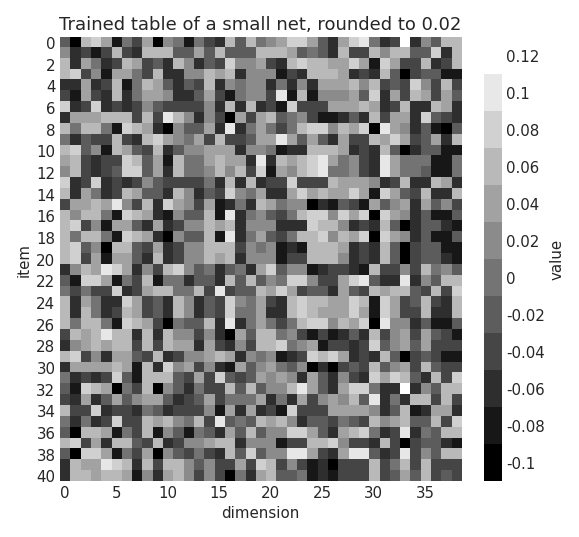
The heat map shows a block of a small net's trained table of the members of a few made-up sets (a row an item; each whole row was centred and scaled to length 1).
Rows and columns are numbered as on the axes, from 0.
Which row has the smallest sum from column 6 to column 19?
34
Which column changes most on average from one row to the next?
5
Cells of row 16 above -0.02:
24
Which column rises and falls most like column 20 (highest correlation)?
10
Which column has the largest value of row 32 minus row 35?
23
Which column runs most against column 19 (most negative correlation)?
18
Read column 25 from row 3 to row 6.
0.06 0.04 0.02 -0.04
